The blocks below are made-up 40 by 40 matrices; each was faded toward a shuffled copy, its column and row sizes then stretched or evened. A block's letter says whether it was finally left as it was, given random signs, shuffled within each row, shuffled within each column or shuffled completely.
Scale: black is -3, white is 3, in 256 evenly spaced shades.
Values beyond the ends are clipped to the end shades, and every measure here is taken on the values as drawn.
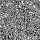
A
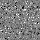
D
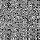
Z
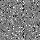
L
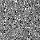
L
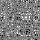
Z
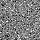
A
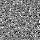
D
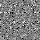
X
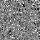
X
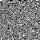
X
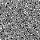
A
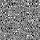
Z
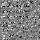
X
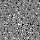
X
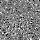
D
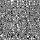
Z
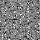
L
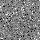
A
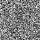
L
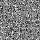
L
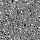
A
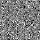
X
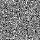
L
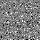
D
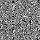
X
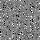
L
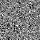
X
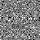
Z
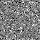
D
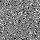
A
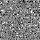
D
